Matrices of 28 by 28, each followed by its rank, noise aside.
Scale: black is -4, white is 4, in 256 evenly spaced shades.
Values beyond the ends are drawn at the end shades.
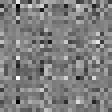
three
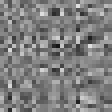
three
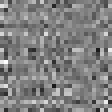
four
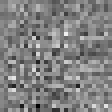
four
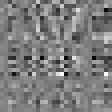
three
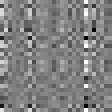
two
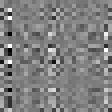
two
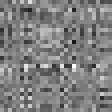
three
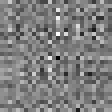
four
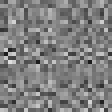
three
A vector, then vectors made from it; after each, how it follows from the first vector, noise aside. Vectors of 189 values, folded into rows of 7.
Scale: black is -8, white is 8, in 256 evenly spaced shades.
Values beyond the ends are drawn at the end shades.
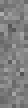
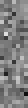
reversed, negated, scaled up.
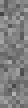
sign-scrambled.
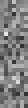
reversed, negated, scaled up.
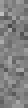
sign-scrambled.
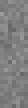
shrunk.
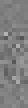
reversed, negated, partly zeroed.
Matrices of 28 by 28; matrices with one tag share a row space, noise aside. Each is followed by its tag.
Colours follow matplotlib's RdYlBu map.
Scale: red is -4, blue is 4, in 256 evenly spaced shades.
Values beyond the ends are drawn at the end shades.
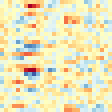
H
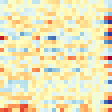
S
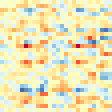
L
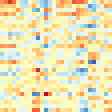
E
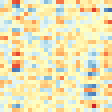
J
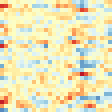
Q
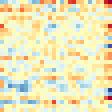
S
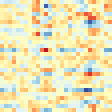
E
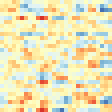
L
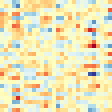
J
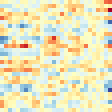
S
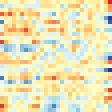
S
